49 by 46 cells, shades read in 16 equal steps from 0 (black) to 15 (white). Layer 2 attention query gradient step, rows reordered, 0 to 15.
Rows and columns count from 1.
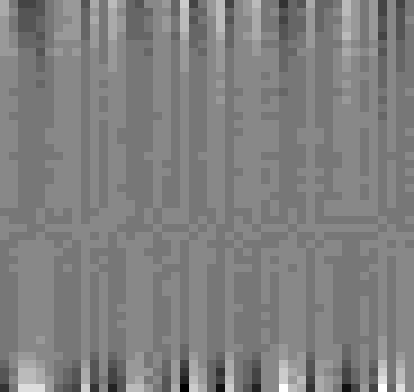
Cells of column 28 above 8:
3
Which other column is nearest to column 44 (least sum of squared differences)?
7
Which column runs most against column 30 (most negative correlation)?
14
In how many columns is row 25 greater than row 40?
20
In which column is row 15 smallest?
43
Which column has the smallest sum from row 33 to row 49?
21
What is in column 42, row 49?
4
